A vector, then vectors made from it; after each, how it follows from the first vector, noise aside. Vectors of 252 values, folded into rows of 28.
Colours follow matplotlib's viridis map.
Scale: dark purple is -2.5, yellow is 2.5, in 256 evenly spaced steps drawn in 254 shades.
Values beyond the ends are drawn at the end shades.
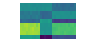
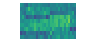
wrapped around, shrunk.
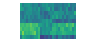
shrunk.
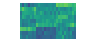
wrapped around, negated, shrunk.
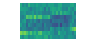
wrapped around, negated, shrunk.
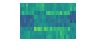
wrapped around, negated, shrunk.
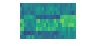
wrapped around, shrunk.
